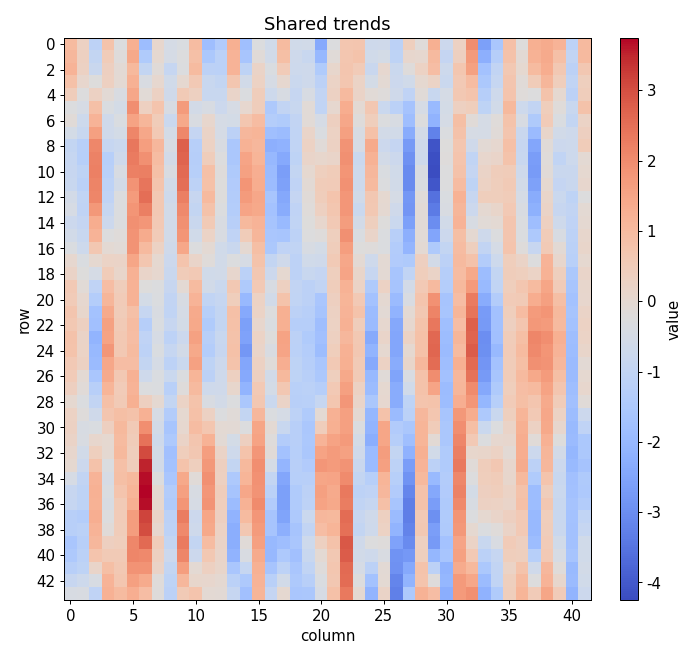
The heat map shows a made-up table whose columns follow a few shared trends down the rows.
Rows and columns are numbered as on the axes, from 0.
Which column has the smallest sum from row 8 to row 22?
27
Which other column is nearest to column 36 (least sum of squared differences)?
28
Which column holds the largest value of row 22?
32
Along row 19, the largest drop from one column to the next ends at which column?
33
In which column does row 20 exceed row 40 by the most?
29
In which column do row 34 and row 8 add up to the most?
6
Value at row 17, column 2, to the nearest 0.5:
0
